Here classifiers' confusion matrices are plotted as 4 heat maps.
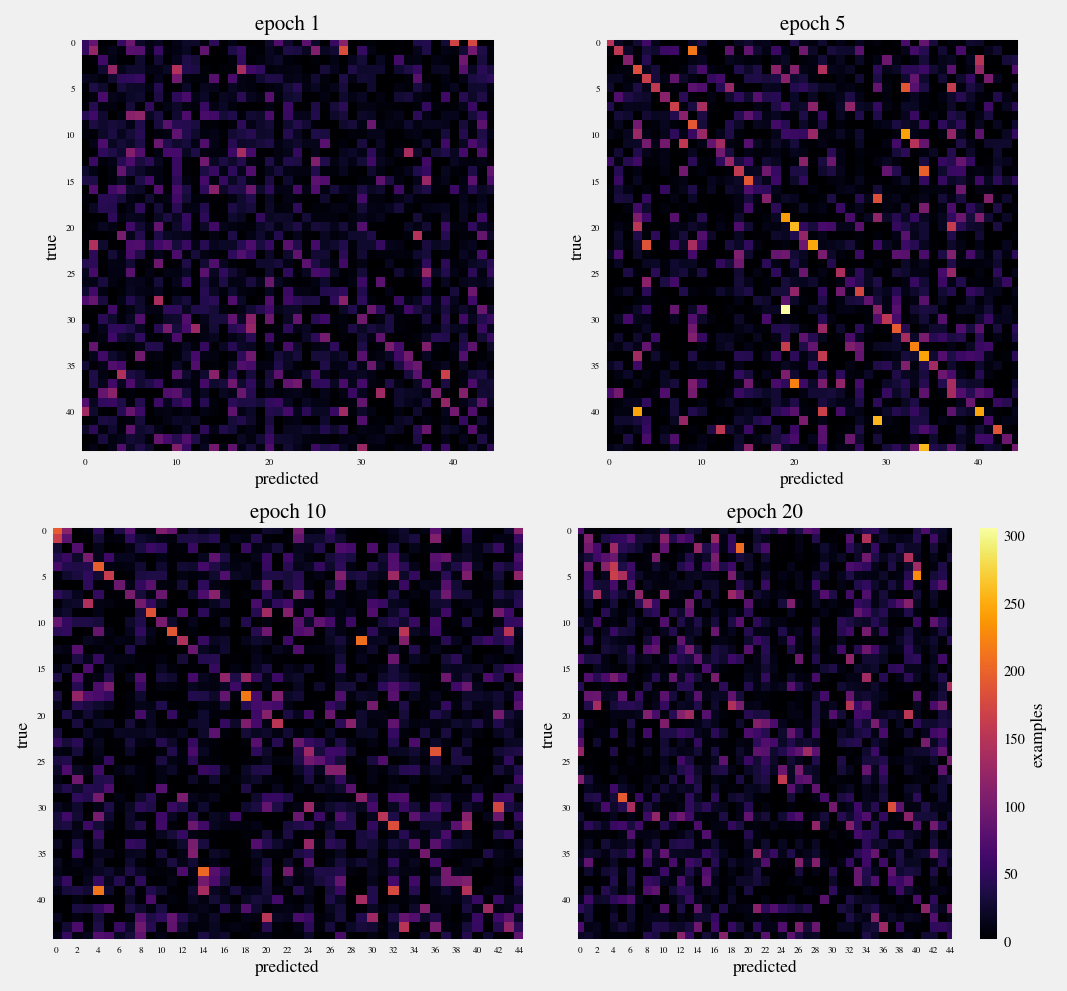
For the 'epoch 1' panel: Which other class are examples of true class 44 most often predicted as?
30
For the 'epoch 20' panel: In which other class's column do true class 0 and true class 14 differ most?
32
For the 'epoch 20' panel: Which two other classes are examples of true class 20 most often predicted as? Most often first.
39, 13
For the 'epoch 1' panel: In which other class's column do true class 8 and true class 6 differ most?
5
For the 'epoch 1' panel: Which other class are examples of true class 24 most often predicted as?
8
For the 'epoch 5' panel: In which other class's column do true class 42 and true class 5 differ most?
32
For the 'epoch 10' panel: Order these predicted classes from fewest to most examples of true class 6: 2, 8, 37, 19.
2, 19, 8, 37
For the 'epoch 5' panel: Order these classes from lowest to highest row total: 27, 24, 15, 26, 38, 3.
24, 26, 15, 27, 38, 3
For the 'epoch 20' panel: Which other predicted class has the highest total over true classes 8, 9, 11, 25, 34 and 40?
13
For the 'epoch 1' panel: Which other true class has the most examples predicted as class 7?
15
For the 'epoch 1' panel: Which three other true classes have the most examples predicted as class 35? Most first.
12, 34, 29
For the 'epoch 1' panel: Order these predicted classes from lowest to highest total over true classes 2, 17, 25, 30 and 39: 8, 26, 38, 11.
38, 8, 26, 11
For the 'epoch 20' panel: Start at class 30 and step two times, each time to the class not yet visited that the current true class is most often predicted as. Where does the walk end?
33
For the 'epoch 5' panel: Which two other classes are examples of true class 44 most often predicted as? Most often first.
34, 15
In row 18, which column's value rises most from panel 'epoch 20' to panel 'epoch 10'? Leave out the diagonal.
21
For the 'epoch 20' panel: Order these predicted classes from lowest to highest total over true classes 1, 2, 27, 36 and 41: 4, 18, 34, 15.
15, 18, 4, 34
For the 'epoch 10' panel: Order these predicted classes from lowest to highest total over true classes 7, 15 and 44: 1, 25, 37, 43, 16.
25, 16, 43, 1, 37
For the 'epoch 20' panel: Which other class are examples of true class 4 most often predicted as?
40
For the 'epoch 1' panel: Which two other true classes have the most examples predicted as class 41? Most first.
38, 2
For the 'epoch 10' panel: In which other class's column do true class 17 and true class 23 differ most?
5
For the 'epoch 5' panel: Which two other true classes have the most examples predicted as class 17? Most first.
14, 30
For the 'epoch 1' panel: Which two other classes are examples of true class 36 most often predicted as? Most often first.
39, 4
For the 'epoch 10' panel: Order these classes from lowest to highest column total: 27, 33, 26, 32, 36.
26, 33, 36, 27, 32
